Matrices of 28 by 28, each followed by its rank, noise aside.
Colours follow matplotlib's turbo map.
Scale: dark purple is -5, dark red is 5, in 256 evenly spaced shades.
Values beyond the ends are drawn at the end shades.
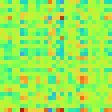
two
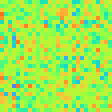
four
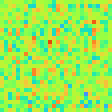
six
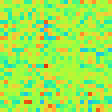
four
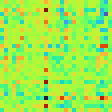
three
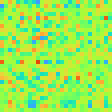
four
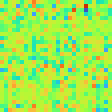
six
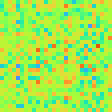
five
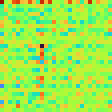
three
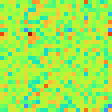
six
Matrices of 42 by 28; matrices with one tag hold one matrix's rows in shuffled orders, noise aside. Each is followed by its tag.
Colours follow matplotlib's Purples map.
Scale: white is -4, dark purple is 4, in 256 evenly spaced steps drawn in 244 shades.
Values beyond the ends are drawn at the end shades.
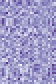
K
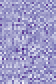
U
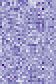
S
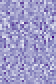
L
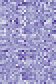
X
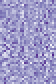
L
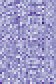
S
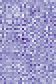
U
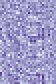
S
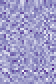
L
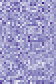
S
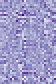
X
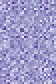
L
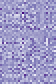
U
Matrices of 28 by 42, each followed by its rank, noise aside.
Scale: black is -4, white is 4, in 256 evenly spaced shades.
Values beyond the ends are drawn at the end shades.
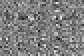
eight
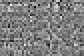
six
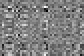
three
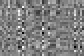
three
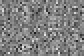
eight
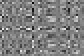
three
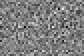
eight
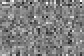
six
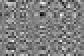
three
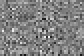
six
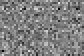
eight
